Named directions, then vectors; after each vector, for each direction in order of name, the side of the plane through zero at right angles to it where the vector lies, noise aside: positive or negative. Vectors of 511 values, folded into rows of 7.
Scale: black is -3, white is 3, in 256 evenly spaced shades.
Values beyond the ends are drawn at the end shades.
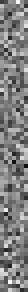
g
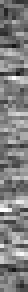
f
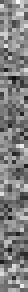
negative, positive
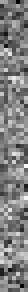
positive, negative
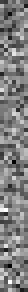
positive, positive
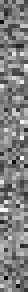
positive, positive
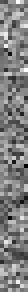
negative, positive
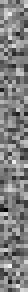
negative, negative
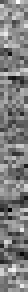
negative, positive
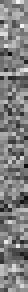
negative, positive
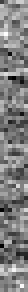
negative, positive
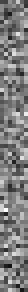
positive, positive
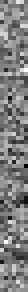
negative, positive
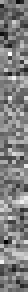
positive, negative
